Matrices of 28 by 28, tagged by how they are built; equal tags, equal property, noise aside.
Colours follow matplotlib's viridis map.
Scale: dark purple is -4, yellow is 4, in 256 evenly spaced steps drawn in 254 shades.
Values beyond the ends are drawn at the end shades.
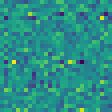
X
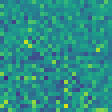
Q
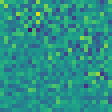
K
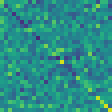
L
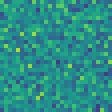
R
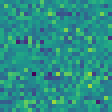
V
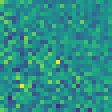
Q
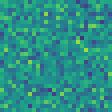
R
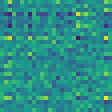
X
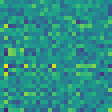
X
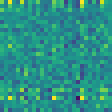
X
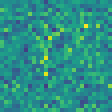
X
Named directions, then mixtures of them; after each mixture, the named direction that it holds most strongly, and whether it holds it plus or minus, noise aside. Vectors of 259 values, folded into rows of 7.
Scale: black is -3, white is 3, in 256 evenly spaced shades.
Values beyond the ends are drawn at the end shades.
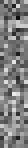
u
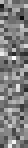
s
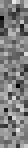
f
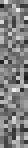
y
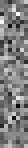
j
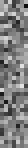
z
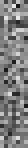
u, minus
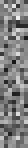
u, minus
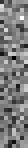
s, minus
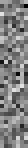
y, plus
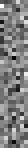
s, minus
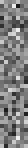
u, minus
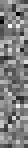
j, minus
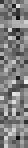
u, plus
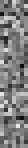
z, minus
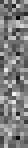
u, plus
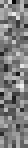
z, plus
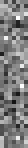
u, minus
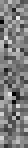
j, minus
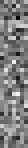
u, plus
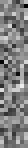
z, plus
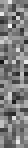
j, minus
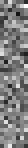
s, plus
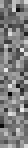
f, plus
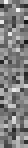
y, plus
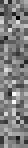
u, plus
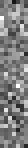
f, minus
